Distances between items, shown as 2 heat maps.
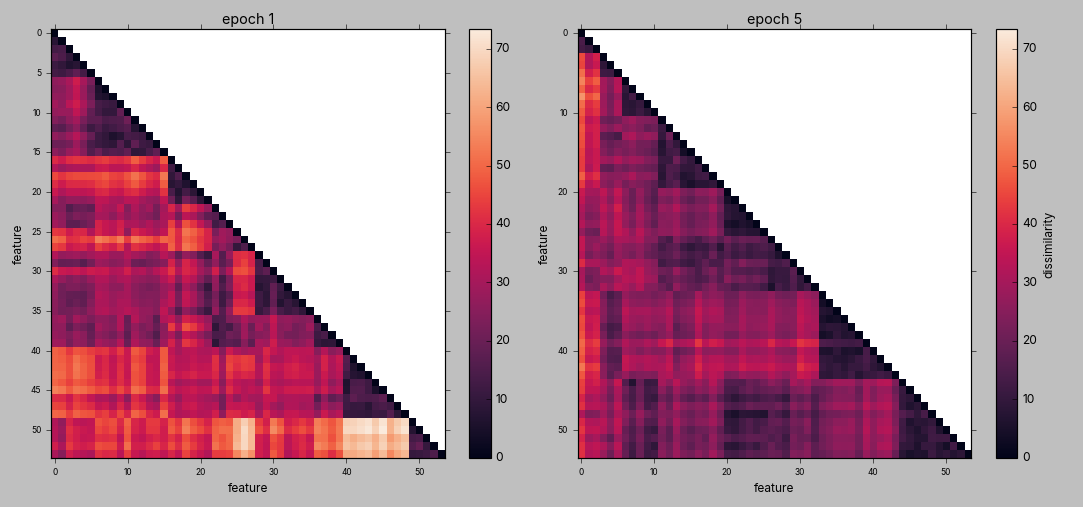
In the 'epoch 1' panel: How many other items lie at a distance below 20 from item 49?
4
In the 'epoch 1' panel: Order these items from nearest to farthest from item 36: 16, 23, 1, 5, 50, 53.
23, 5, 1, 16, 53, 50
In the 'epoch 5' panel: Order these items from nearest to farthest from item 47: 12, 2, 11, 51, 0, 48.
51, 48, 12, 11, 2, 0
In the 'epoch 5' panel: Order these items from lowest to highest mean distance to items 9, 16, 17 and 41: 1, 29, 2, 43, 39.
29, 43, 39, 1, 2
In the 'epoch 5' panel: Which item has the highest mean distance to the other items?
0
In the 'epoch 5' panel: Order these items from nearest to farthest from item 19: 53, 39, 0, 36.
53, 36, 39, 0
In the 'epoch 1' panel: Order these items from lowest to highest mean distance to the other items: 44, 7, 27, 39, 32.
32, 39, 7, 44, 27
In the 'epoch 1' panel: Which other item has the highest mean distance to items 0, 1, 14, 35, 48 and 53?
26
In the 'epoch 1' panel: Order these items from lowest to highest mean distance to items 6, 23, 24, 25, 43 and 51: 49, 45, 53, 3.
3, 45, 53, 49
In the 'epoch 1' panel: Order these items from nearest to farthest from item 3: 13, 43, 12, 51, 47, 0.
0, 12, 13, 51, 47, 43
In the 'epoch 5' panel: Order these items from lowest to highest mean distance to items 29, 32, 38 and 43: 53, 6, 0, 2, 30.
53, 30, 6, 2, 0
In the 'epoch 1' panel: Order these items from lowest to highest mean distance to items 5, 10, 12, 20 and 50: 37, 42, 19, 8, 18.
8, 37, 19, 18, 42
